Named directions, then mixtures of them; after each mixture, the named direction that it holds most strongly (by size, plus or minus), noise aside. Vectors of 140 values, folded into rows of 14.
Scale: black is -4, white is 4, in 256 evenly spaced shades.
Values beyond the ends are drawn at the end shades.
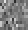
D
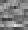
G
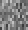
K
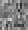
K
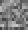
G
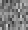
K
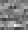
G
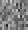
K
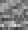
G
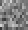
K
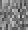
K
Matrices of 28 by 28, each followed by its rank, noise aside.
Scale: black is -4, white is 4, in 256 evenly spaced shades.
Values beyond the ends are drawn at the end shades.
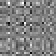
two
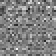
six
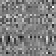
four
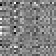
three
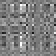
two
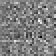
six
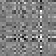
two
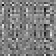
three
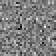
eight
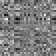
three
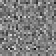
eight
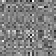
four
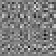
three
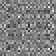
four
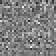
eight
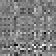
four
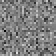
eight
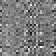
four
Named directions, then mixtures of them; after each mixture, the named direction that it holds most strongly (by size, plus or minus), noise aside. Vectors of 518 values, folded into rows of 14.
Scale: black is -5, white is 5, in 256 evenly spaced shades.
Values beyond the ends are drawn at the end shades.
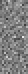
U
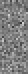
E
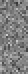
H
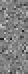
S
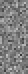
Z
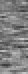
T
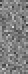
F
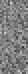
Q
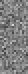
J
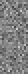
Z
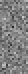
F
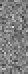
F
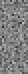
E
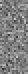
F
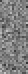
F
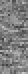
T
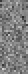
F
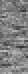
T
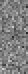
F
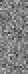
F
